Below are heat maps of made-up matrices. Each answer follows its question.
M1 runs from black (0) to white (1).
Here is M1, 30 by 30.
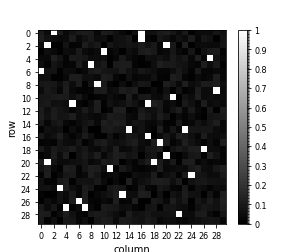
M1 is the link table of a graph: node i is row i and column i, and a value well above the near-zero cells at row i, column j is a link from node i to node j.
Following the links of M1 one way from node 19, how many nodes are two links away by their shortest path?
2
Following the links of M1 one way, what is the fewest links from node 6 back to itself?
6
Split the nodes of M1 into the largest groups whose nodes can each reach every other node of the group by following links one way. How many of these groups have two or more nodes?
3
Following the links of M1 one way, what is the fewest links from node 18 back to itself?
6
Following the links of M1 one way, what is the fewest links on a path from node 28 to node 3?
3
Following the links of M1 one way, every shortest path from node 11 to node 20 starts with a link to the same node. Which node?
node 17
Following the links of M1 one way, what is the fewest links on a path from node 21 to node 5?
2
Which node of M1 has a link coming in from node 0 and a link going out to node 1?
node 2
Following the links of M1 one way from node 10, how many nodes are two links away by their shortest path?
1
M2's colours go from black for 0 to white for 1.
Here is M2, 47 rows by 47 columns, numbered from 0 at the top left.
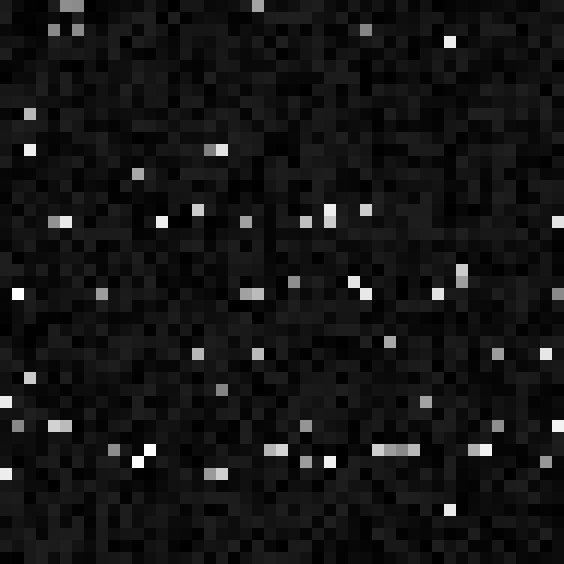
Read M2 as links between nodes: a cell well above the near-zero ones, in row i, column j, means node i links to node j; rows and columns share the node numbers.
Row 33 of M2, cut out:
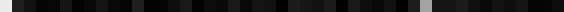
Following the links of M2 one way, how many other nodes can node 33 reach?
10
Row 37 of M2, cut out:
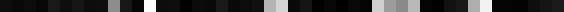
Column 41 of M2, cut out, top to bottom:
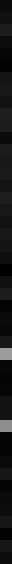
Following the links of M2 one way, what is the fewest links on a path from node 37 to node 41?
3
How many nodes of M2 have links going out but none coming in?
4
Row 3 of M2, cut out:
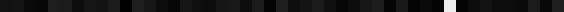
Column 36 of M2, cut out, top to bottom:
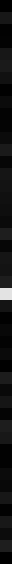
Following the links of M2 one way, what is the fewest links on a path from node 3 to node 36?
4
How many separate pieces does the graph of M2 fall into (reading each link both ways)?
8
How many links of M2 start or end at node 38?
6
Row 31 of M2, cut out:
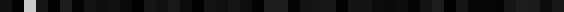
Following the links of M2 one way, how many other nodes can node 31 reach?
4
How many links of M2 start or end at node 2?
6
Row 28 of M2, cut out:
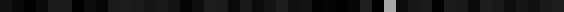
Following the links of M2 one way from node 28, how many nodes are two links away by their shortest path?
1
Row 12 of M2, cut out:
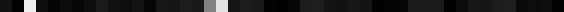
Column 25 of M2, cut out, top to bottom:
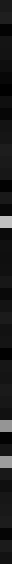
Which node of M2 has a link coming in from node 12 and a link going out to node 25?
node 18
